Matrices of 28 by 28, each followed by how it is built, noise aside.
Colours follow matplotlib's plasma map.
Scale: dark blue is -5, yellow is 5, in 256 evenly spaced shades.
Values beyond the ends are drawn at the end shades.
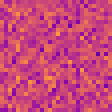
repeating rows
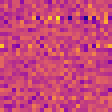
uneven rows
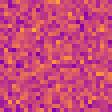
repeating rows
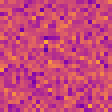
noise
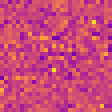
uneven rows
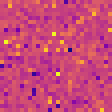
sparse
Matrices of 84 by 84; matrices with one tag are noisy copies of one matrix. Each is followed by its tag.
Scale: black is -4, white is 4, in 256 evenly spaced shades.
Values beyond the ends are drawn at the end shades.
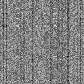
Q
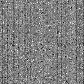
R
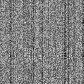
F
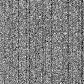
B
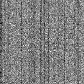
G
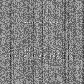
F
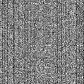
R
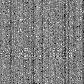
F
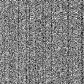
B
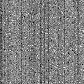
G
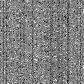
Q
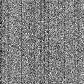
G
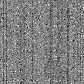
Q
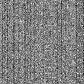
R
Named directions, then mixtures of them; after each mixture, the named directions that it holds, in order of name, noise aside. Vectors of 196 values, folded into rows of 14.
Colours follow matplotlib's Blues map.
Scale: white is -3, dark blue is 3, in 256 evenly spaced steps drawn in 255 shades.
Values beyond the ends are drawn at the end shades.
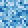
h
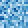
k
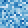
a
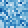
a, h, k.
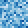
a.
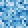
h.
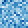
a.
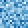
a, h.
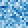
a, h, k.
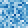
a, k.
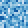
k.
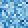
a, k.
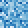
a, h, k.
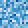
a, h, k.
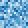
a, h, k.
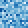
a, h.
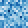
a, h, k.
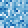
a, h, k.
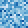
a.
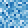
a, h, k.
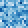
h.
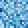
a, h, k.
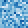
a.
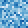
a.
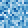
k.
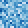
a, h, k.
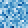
a, k.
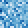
a, h, k.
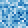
a, h, k.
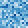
a.
